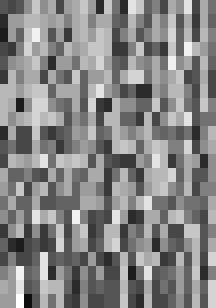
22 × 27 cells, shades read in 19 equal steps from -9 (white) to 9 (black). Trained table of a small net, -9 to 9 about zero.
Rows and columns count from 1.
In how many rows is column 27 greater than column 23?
8
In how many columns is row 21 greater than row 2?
16
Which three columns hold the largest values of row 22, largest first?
4, 18, 10
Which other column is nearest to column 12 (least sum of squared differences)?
26
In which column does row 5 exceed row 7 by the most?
1
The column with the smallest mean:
5
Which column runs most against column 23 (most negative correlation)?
11
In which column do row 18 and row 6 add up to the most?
6
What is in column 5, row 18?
3
